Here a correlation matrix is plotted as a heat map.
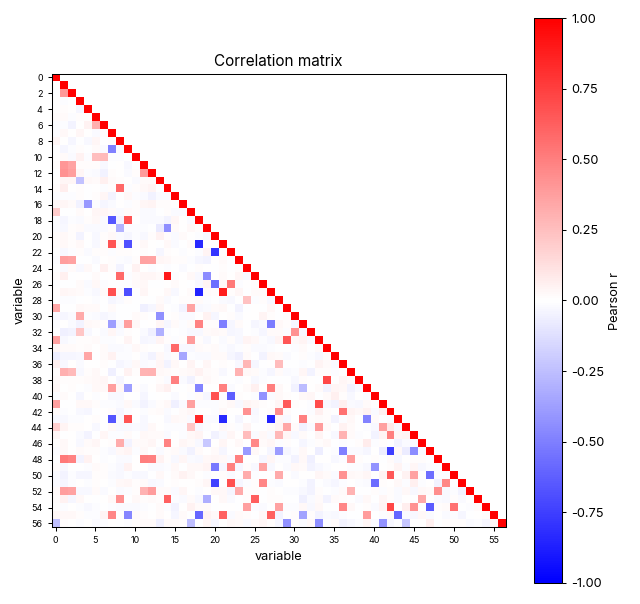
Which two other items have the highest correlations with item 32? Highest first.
30, 3
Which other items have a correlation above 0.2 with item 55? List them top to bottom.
7, 21, 27, 39
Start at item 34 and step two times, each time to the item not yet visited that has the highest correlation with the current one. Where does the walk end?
15
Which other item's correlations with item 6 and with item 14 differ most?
25
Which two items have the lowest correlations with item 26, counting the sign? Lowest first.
20, 40
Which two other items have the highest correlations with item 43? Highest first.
18, 9
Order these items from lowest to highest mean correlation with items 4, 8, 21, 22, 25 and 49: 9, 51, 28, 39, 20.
20, 9, 28, 39, 51
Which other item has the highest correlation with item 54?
42
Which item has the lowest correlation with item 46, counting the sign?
19
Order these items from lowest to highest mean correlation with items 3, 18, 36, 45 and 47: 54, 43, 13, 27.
27, 13, 54, 43
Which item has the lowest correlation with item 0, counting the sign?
56
